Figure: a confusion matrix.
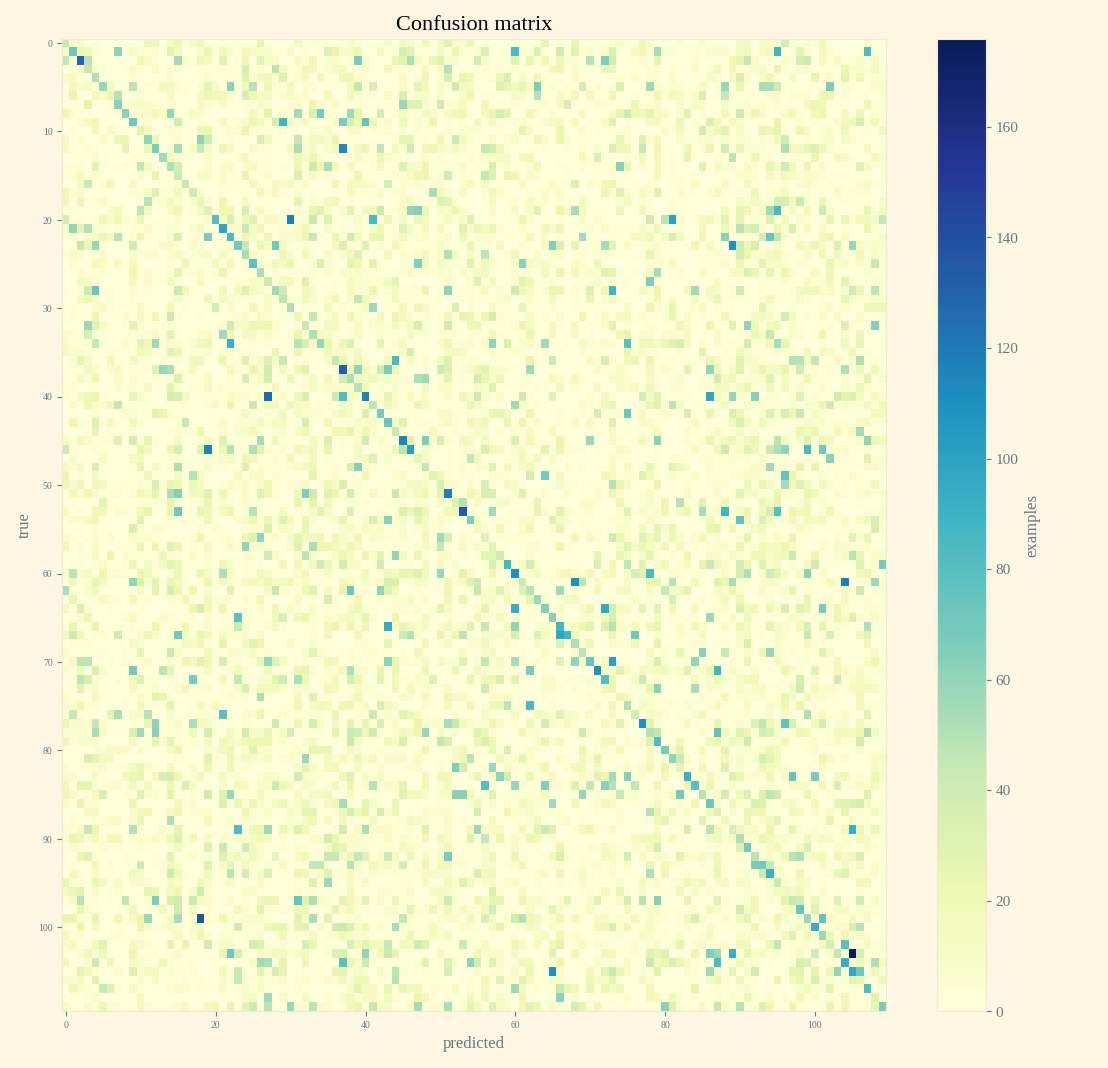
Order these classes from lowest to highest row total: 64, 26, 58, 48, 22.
26, 48, 58, 64, 22
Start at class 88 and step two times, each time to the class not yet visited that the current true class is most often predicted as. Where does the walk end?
74
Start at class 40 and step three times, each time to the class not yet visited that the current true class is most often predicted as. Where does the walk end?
87
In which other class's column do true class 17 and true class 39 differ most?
49
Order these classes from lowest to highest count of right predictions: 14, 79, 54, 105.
14, 54, 79, 105
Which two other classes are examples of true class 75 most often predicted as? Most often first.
62, 59
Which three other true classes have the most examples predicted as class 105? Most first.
103, 89, 23
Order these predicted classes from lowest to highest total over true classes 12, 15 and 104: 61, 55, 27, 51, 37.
61, 55, 27, 51, 37
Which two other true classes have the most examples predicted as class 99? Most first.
46, 60
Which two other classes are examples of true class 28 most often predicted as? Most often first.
73, 4
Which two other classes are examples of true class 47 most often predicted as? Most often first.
102, 54
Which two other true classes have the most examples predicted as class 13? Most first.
37, 71
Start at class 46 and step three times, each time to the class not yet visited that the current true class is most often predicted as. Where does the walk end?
35
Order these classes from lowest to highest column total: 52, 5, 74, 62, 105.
5, 52, 74, 105, 62
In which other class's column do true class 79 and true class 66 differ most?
43
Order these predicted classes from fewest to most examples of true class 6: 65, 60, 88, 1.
65, 60, 1, 88
